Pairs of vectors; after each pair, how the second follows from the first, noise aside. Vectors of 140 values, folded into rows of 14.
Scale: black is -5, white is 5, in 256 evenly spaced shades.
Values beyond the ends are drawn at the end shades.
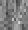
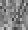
negated.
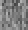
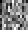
wrapped around, negated, scaled up.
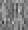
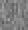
shrunk.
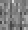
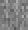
reversed, negated, shrunk.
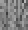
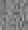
wrapped around, shrunk.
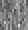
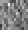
reversed.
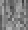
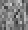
reversed.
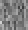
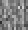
negated.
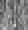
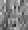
negated.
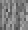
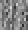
negated.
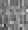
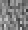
negated.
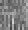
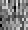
reversed, negated, scaled up.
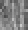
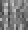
reversed.
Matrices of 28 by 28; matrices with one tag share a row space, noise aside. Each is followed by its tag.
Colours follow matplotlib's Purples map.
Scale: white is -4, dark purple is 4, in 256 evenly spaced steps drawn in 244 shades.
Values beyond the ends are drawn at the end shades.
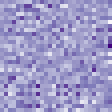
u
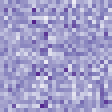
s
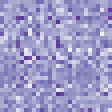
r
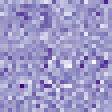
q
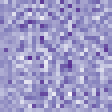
q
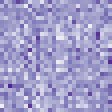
r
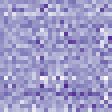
s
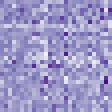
s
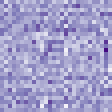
s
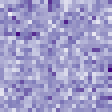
u
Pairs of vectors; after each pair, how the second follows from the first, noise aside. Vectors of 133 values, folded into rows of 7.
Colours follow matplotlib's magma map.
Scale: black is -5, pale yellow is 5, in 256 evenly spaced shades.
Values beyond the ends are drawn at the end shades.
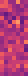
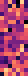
wrapped around, negated, scaled up.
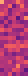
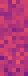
reversed, negated, shrunk.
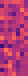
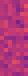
reversed, negated, shrunk.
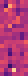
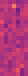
reversed, shrunk.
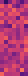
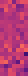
wrapped around, partly zeroed.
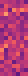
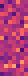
reversed.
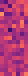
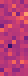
wrapped around, partly zeroed.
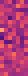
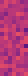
reversed, negated, shrunk.
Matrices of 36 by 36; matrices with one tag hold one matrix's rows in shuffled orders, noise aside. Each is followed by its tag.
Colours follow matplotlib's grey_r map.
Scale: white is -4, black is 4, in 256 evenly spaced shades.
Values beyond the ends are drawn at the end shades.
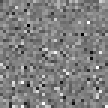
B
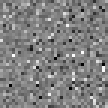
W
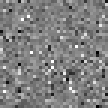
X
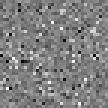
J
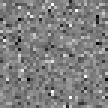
X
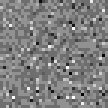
W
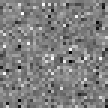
X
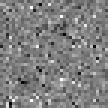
J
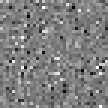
B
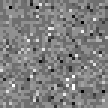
W
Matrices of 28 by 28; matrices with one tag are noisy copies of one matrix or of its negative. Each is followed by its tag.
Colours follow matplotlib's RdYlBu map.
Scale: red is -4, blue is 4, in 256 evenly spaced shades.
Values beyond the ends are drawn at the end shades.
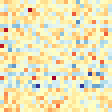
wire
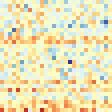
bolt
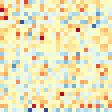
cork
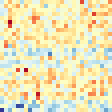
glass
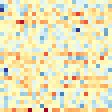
cork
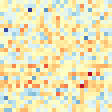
wire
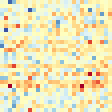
wire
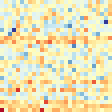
bolt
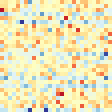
cork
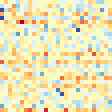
cork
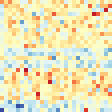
glass
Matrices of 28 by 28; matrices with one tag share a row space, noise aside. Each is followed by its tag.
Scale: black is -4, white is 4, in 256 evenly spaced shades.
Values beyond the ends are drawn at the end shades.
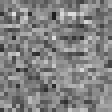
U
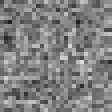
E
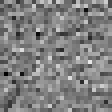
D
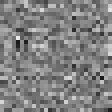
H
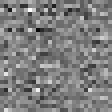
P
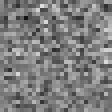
E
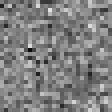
P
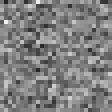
P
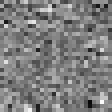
P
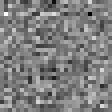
P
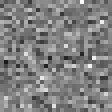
P
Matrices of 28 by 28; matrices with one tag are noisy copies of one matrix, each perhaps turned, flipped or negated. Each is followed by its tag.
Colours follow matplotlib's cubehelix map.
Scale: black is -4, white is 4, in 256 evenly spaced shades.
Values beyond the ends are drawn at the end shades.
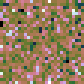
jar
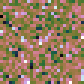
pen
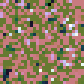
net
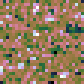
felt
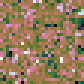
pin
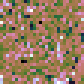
pin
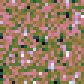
pen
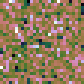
pen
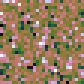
pen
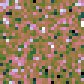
jar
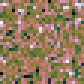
jar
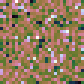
pen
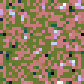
jar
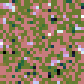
net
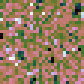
net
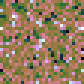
pen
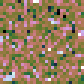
net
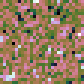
net
